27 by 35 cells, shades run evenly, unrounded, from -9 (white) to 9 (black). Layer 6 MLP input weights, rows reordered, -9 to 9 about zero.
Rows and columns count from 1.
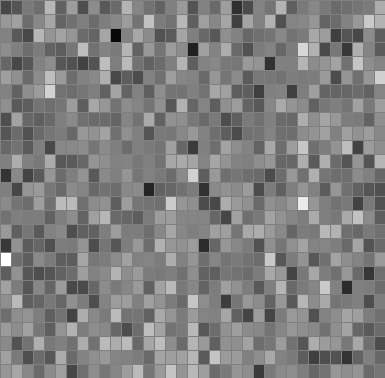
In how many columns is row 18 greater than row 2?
21
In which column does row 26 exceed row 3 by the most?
29
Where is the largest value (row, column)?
3, 11
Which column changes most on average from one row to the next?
33
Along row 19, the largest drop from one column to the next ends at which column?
25
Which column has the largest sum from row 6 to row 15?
24
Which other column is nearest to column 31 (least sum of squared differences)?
23
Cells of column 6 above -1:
20
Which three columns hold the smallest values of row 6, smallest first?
35, 5, 10
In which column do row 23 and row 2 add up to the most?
22
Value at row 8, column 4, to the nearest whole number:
1
